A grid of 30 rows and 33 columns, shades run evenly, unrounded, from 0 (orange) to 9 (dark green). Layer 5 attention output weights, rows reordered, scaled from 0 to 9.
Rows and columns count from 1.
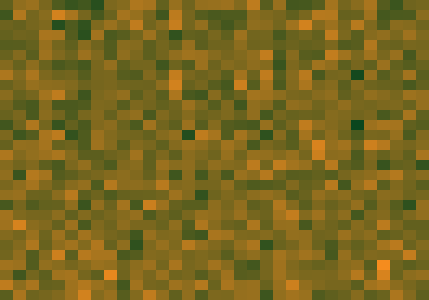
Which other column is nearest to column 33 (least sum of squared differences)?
27
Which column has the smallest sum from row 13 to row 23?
25
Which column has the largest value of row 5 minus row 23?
2
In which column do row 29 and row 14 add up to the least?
16
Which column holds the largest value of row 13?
28
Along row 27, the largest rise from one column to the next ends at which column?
31
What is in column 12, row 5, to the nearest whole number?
6
